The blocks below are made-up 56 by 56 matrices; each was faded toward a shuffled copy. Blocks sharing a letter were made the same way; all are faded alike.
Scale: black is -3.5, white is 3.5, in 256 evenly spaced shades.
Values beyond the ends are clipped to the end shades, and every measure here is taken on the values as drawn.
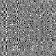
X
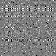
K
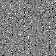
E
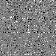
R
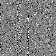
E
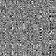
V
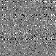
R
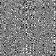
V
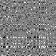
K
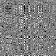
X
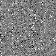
E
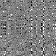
X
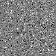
E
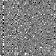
V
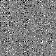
R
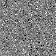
E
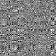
X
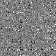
R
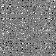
R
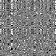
X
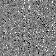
E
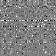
K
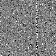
E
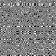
K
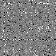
R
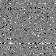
R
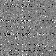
R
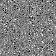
E
